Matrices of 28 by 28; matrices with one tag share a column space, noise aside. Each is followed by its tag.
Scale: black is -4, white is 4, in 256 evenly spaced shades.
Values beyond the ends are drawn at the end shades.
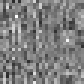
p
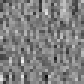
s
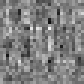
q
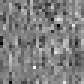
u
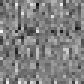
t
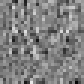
t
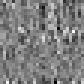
t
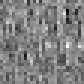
q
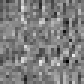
s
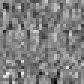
p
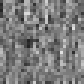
u
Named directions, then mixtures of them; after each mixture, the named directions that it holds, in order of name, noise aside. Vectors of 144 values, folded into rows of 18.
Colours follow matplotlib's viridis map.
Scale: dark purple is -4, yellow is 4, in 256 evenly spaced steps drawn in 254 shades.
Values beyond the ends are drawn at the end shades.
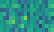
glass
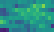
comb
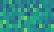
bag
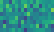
bag.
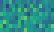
bag.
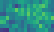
comb, glass.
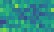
bag, comb.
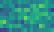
bag, comb.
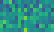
bag.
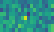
bag, glass.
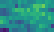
comb.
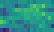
comb.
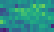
comb.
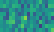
glass.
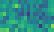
comb, glass.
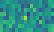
bag, glass.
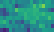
comb.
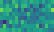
bag, comb.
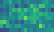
bag, comb.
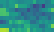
comb.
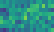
comb, glass.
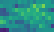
comb.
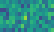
comb, glass.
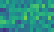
comb, glass.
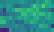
comb.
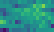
comb.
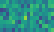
comb, glass.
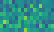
bag.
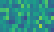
glass.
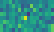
bag, glass.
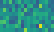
bag, glass.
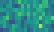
comb, glass.
